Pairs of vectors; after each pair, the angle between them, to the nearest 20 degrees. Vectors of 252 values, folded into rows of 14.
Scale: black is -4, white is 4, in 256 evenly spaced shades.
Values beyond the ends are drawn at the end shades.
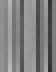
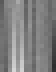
100 degrees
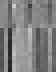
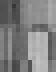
120 degrees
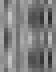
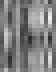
160 degrees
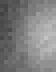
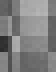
80 degrees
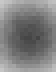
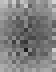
40 degrees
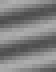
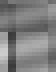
120 degrees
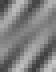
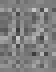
100 degrees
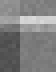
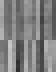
100 degrees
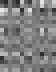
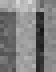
100 degrees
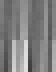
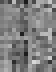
120 degrees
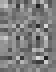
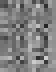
160 degrees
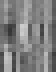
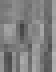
140 degrees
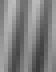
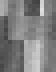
120 degrees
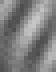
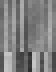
100 degrees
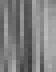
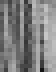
20 degrees
